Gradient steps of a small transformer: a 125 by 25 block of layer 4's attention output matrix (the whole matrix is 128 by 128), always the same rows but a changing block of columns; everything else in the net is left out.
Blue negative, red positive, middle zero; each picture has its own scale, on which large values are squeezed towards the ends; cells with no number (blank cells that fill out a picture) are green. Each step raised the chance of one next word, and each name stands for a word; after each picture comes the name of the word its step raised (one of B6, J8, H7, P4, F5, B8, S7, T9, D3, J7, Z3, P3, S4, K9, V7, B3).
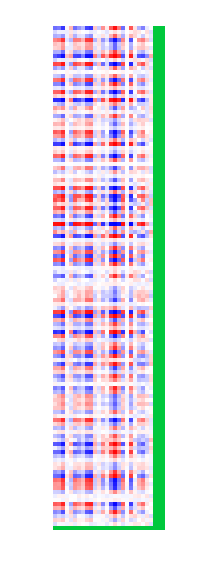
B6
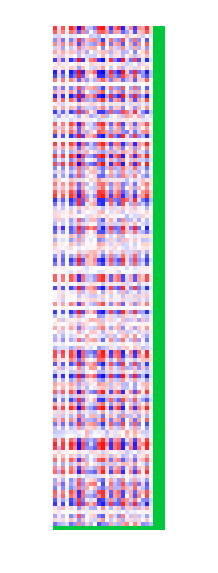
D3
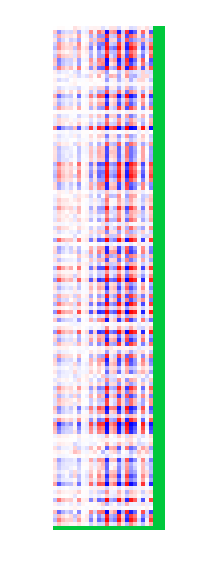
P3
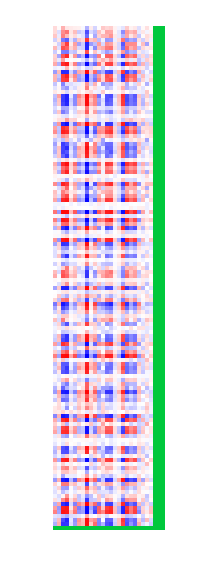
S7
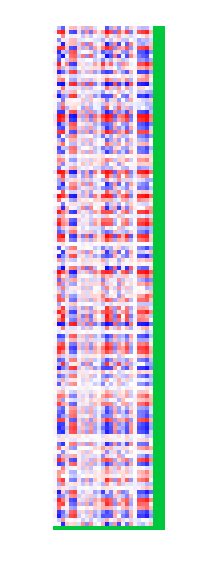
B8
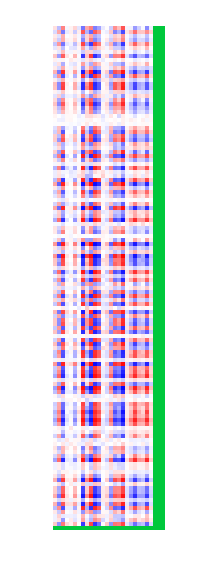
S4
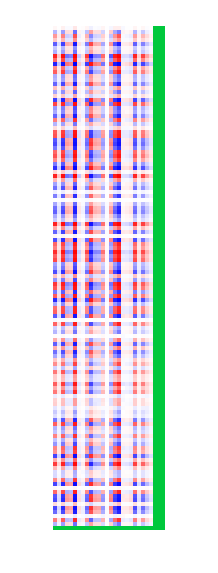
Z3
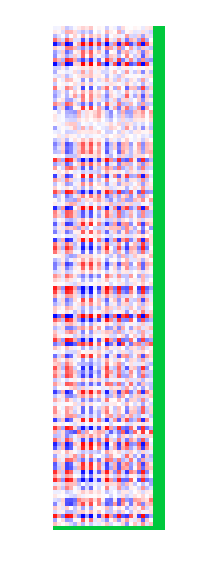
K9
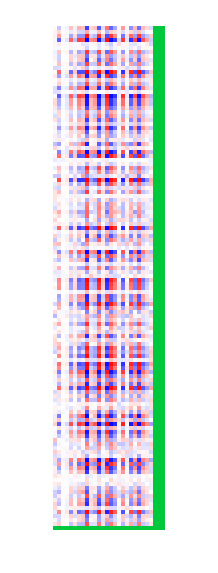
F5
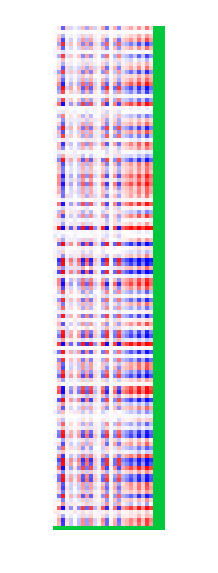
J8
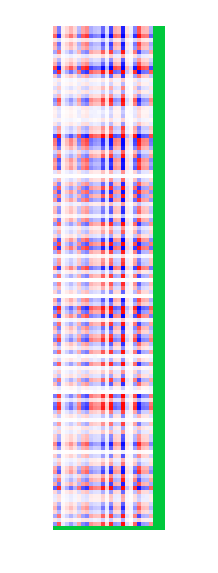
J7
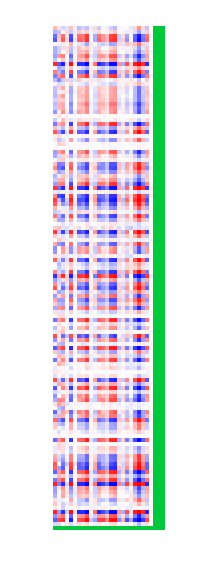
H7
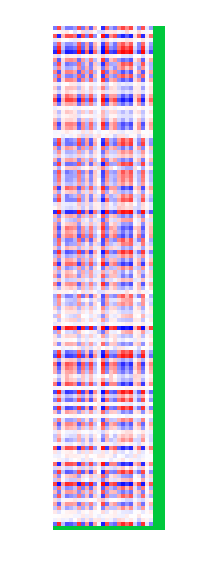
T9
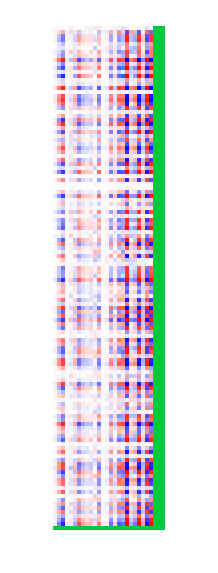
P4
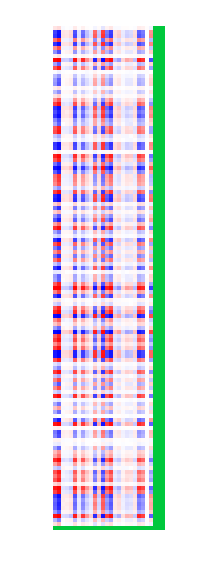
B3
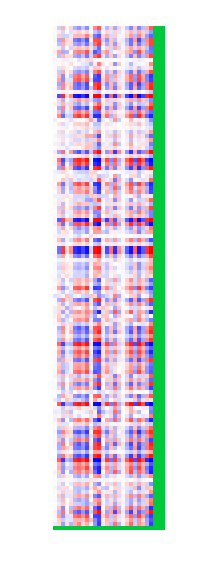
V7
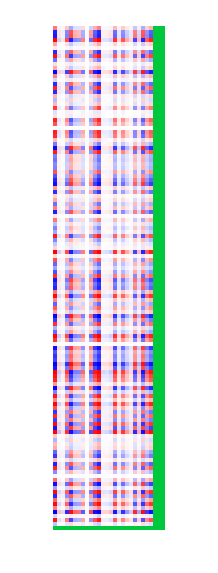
F5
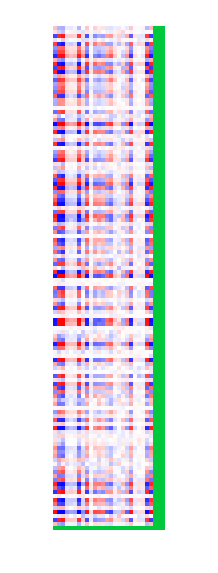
H7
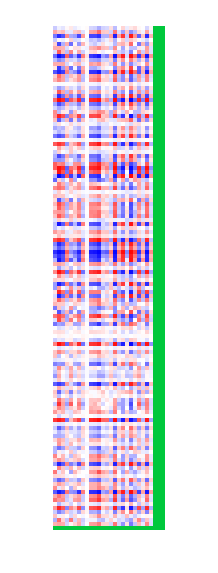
Z3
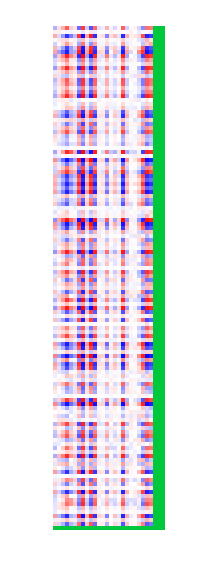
V7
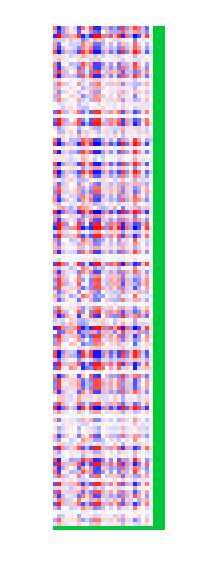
T9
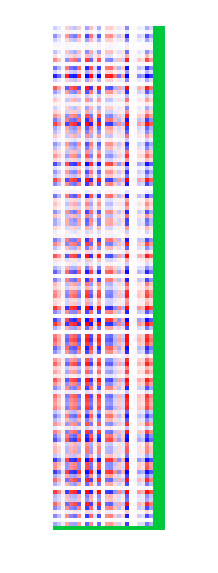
P4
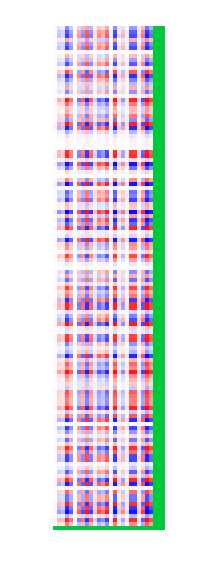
S7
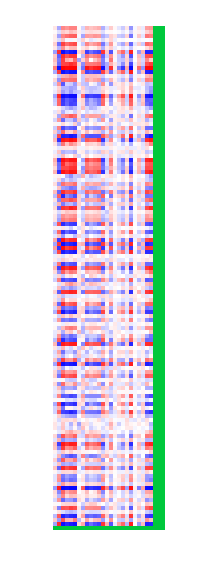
J7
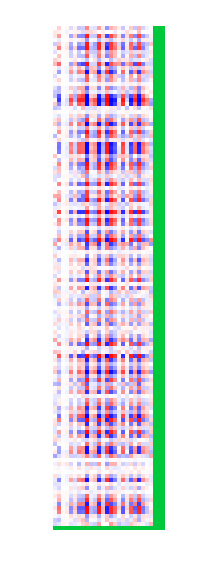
S7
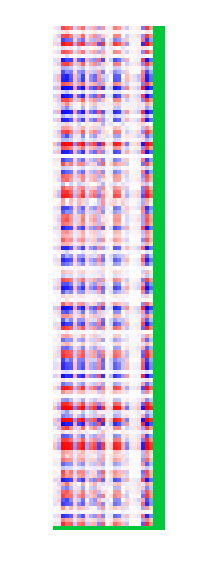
D3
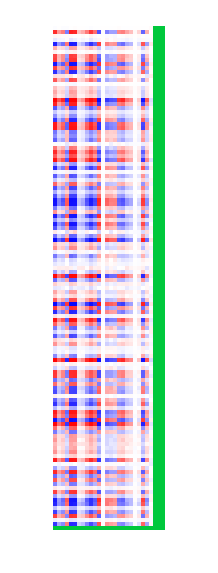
H7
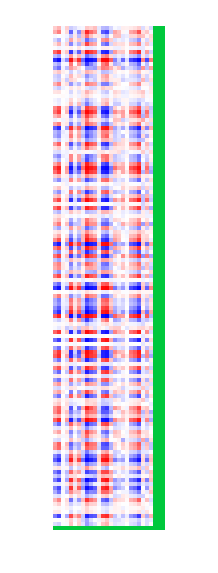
B3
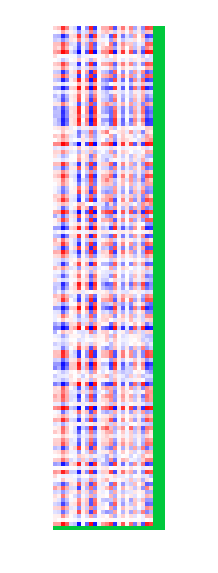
T9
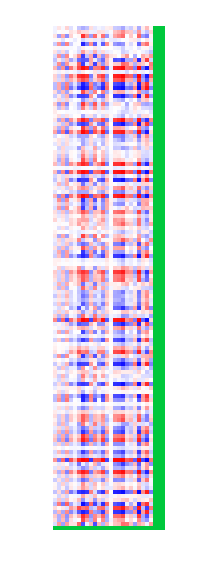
P4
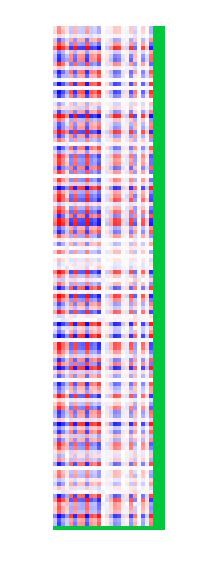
B8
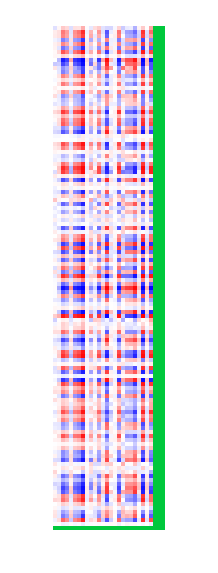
B3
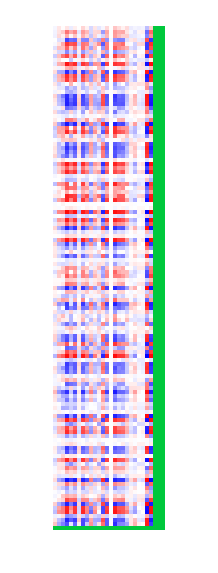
S7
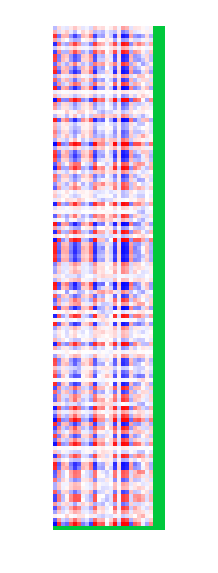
Z3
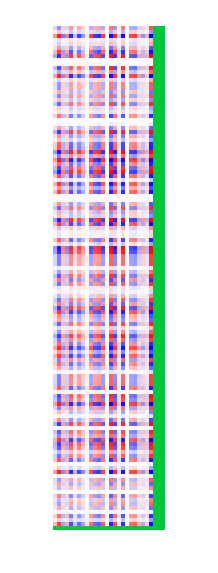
V7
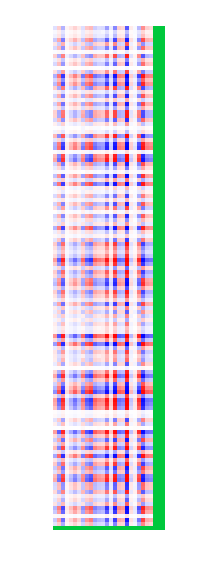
J8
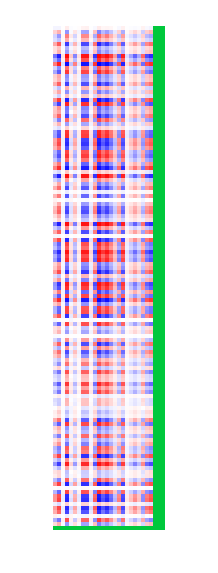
Z3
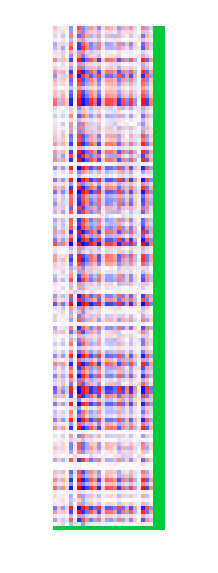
S4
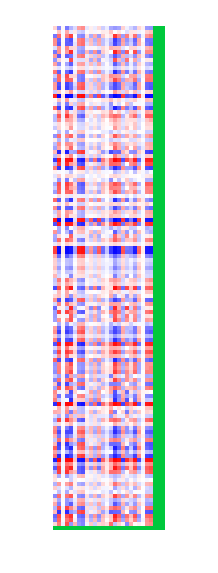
V7
